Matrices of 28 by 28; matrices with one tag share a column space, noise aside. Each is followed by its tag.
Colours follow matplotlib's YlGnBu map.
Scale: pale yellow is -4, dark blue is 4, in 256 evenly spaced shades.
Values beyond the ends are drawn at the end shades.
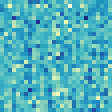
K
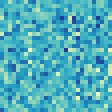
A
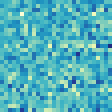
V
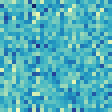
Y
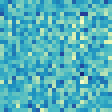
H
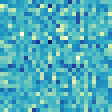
Y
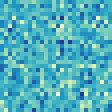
K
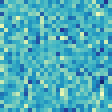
H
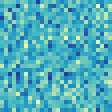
Y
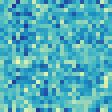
Y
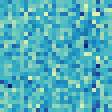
V
